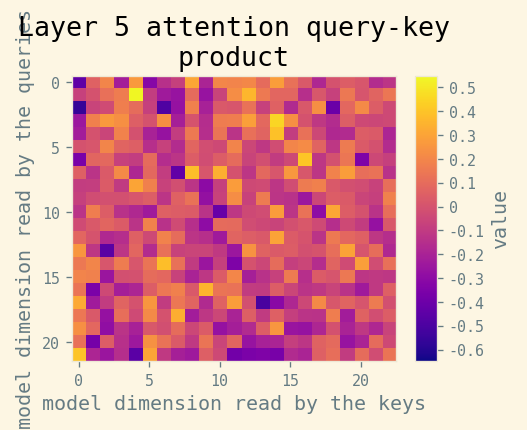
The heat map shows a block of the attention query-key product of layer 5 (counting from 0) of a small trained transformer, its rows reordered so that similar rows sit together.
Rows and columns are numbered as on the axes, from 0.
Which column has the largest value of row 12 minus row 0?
0
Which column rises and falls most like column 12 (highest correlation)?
4
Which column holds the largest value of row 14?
6
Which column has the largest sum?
14
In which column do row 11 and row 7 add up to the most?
10
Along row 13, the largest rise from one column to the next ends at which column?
12
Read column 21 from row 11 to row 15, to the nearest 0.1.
-0.3 -0.1 0.1 0 -0.1
